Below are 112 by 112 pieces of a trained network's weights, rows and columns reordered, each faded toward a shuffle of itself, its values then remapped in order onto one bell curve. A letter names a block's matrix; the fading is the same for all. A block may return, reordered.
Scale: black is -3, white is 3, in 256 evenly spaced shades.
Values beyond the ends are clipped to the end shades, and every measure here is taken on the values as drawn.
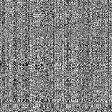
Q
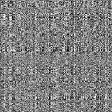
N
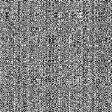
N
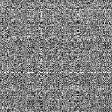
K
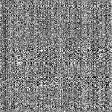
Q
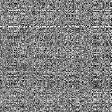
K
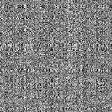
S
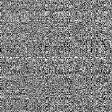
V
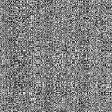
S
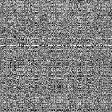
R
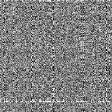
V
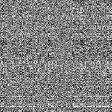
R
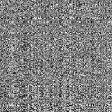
S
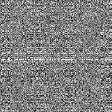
K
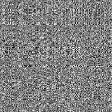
S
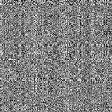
S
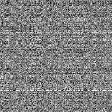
R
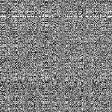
K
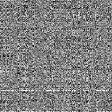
V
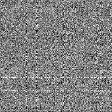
V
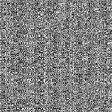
S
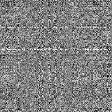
V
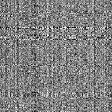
Q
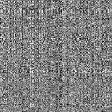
N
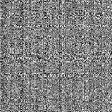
Q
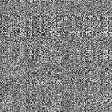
S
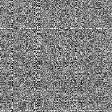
V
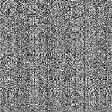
Q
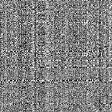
Q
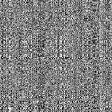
N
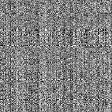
Q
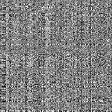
Q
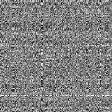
K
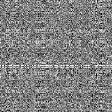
R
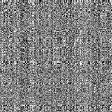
N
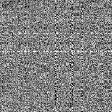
V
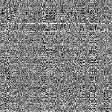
K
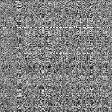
R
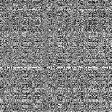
R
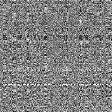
R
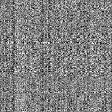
Q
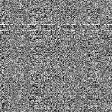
V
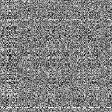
R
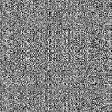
S
